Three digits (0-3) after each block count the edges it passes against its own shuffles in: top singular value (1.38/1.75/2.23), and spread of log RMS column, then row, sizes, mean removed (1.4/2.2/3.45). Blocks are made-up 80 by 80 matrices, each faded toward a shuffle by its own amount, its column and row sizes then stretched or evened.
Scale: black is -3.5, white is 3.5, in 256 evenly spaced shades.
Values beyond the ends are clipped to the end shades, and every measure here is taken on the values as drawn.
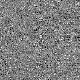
1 1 0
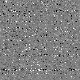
0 1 2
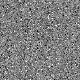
0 1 0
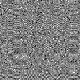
3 0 0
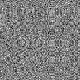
3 0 0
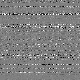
1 0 3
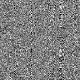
2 2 0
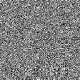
2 0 1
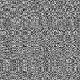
3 1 2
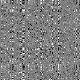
3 2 1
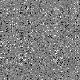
2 1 1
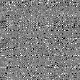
2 1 2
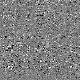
0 1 2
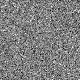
0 0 0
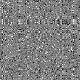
3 1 1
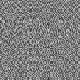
3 0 0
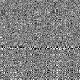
3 1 2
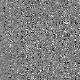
1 2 1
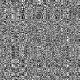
3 2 1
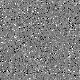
0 1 1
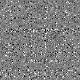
1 1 2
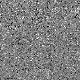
1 1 1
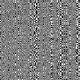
3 3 0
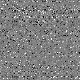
2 0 2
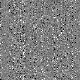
1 2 0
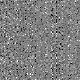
2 2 0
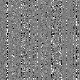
2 3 0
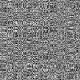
3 2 0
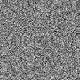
2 0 0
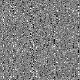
2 2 0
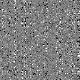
1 2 0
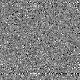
2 0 1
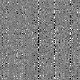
3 2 1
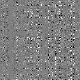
1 3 2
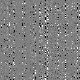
2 3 1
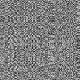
3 2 0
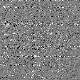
0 1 2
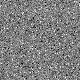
0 0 0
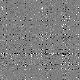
1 2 2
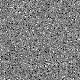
1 0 0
